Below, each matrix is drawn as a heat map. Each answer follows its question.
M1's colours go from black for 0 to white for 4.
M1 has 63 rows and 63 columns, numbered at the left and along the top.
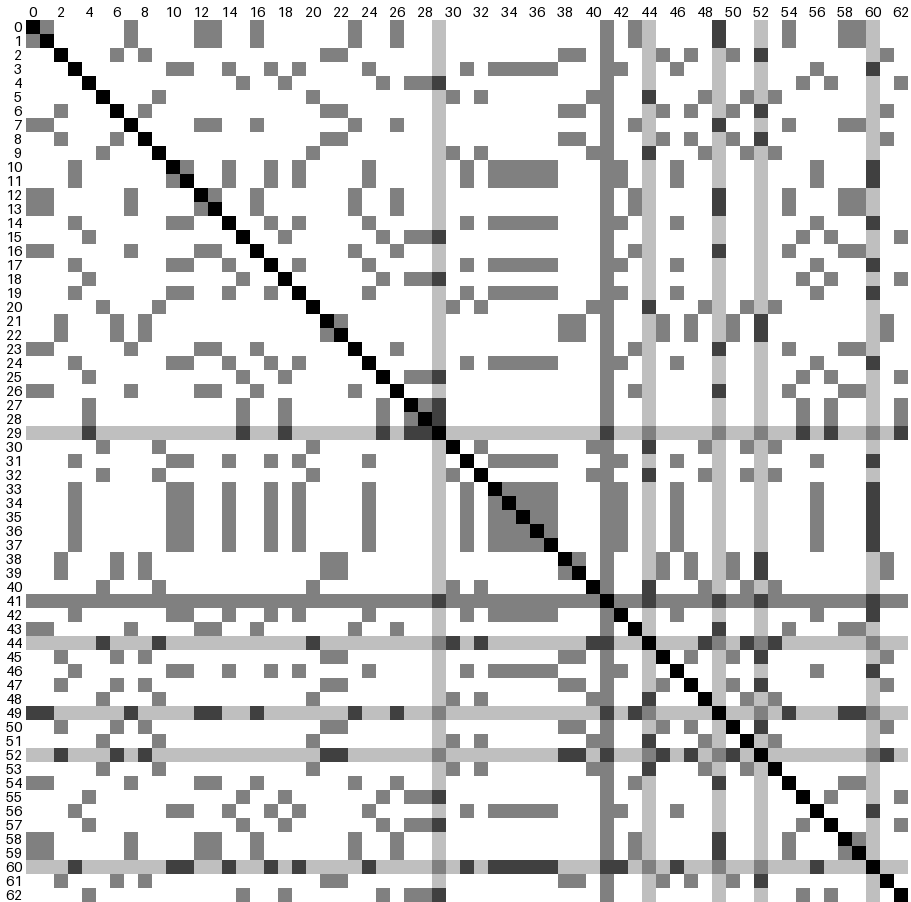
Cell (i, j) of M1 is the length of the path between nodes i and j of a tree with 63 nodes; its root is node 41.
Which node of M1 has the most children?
60
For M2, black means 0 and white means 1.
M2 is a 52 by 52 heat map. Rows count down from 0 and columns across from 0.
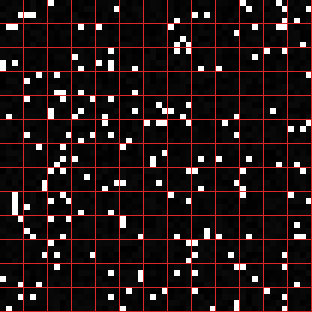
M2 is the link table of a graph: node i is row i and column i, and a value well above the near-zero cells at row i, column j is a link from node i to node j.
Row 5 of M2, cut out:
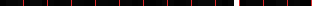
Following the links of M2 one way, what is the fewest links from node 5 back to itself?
2
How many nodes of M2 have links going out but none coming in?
1
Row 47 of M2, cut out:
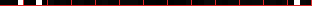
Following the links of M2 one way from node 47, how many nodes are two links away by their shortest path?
5
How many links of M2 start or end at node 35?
4
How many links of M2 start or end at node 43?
1
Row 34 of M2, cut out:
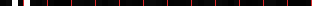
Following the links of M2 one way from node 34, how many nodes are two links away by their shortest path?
10
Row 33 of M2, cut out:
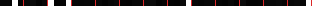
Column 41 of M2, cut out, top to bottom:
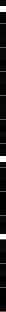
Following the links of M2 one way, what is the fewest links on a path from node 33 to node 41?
3
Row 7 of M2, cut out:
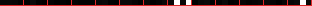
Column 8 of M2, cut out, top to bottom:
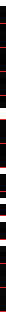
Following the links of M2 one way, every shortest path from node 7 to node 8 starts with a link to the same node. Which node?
node 31
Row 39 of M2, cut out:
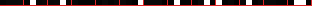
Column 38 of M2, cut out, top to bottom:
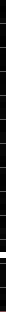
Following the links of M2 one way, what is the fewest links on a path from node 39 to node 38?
4
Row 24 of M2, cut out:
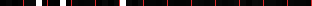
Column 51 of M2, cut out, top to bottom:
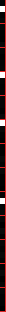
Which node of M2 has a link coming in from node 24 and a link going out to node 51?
node 20
